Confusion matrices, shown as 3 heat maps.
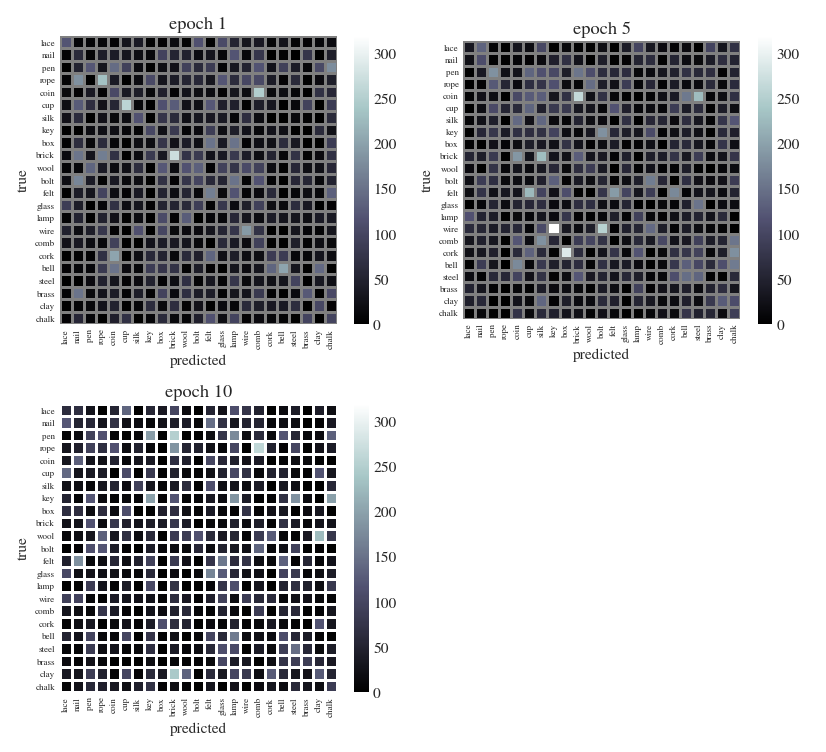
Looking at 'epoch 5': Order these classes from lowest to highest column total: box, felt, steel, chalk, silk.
felt, box, steel, chalk, silk
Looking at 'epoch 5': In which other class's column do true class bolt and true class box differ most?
wire
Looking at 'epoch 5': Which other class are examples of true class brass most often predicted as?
lamp
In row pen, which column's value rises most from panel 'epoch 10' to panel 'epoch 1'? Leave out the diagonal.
coin
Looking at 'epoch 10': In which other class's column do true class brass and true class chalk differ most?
glass
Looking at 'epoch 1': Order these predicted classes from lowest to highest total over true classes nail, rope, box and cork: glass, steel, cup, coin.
cup, steel, glass, coin
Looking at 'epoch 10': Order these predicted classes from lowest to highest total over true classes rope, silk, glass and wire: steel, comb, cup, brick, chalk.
cup, chalk, steel, brick, comb
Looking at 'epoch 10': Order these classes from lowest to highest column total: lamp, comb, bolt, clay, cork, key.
bolt, cork, clay, comb, key, lamp
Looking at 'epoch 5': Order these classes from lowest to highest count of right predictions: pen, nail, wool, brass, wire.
brass, wool, nail, wire, pen
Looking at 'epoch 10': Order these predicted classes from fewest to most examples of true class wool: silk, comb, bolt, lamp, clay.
silk, lamp, comb, bolt, clay
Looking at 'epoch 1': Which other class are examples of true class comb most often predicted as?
coin
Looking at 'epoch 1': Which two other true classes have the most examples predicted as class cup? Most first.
pen, chalk
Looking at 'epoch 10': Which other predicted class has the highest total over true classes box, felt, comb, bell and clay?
brick
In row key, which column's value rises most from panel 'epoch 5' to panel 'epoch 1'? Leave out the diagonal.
brick
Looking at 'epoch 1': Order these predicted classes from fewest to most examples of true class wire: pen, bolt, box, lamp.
bolt, pen, lamp, box
